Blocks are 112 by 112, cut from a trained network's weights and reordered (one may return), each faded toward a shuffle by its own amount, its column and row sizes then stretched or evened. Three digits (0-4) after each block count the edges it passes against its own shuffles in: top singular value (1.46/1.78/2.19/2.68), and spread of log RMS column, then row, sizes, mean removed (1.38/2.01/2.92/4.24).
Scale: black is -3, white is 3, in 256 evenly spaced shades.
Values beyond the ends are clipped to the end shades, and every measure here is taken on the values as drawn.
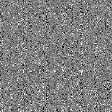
2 3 1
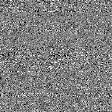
0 1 3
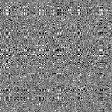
4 2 3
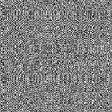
4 3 1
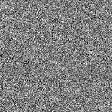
1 1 1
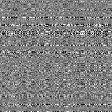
4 0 4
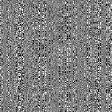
3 4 1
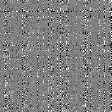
1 4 3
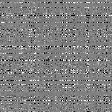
3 3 4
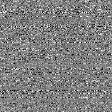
0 0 4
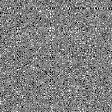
3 2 1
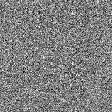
1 0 0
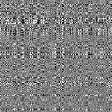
4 3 4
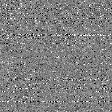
1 1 3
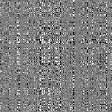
4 4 3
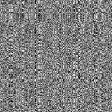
4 3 0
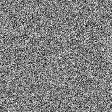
0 0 1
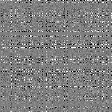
2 3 4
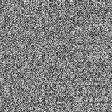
3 0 0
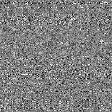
1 1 3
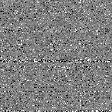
1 1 3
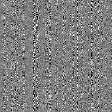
3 4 1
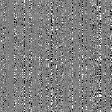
3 4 1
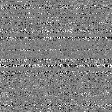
2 1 4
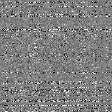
0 2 4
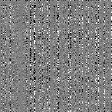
0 4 2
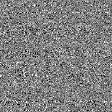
1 1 3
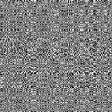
4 2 4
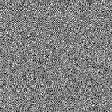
4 0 1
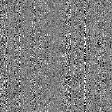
1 4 1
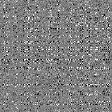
3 3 3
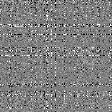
0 3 4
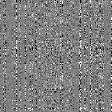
3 4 2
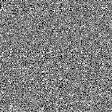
0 2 2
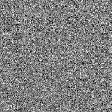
2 1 1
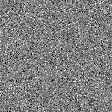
2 0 0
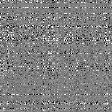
0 3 4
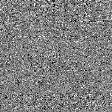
1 1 2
